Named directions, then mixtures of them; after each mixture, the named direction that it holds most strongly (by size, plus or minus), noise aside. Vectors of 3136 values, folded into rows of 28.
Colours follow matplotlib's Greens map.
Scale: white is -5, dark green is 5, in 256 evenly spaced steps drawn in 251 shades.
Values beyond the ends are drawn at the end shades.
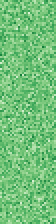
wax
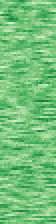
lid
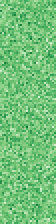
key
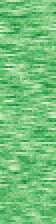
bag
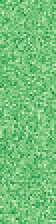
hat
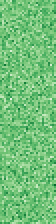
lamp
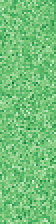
wax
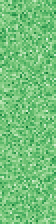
key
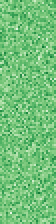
wax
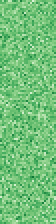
hat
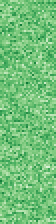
key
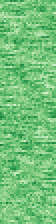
bag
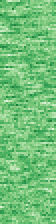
bag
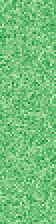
wax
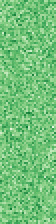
key
